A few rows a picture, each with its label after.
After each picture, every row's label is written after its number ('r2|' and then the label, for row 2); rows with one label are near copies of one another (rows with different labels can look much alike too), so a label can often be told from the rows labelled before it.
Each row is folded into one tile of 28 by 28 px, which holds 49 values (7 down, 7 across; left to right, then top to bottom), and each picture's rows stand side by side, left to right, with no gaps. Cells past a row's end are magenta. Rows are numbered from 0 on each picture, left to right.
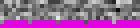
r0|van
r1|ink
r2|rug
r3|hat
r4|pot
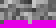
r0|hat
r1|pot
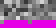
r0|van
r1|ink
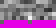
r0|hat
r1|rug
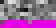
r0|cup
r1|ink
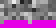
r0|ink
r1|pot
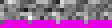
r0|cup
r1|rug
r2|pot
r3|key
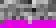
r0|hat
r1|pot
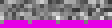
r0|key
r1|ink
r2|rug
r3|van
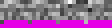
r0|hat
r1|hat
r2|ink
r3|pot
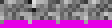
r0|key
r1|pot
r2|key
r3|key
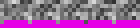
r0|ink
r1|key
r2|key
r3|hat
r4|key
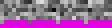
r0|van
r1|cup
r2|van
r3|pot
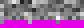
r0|ink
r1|pot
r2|rug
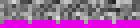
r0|ink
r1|key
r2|key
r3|van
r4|pot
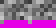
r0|key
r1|key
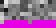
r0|pot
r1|ink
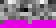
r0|cup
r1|ink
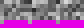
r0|van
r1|pot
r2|key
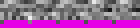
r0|hat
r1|rug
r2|hat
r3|cup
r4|cup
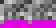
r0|key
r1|key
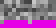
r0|van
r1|pot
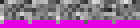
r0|key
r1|pot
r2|key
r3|cup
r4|ink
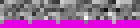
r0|key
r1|van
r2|pot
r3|rug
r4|pot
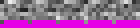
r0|cup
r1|cup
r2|rug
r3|key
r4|ink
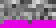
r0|ink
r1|hat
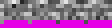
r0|ink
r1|ink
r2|hat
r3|hat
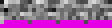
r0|pot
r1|cup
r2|hat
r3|hat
